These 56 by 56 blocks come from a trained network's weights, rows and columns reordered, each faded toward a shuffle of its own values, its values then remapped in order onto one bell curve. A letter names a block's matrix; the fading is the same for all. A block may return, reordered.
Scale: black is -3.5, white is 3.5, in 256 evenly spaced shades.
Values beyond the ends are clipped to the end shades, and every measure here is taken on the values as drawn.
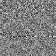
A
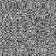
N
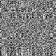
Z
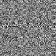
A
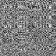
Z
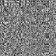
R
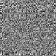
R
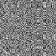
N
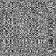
Z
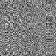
N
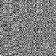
N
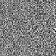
Z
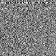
A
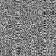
N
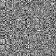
Z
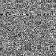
A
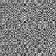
N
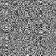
R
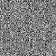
R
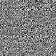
A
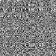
R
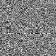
A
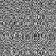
N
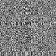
Z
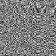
N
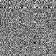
A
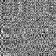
N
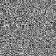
Z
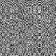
N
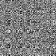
R
